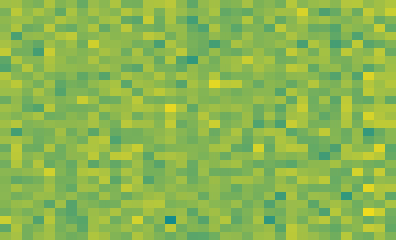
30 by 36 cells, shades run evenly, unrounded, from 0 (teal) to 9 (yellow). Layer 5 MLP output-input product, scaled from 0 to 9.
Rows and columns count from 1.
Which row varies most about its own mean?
28
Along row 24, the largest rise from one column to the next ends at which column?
34
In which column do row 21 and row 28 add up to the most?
13
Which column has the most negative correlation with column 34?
30
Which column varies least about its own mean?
3
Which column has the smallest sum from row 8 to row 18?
31
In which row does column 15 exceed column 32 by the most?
25
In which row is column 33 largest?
22
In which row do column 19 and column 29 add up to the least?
4
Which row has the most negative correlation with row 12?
17
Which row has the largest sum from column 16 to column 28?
14
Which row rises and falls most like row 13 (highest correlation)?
19
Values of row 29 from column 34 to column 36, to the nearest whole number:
7 7 3
